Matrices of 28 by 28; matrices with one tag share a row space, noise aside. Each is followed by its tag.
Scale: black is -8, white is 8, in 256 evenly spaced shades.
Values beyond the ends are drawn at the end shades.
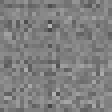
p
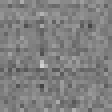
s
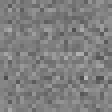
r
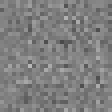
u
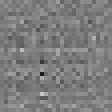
s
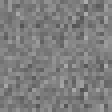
r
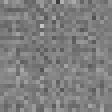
s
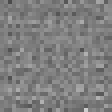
r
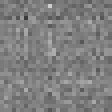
p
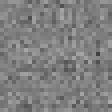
u
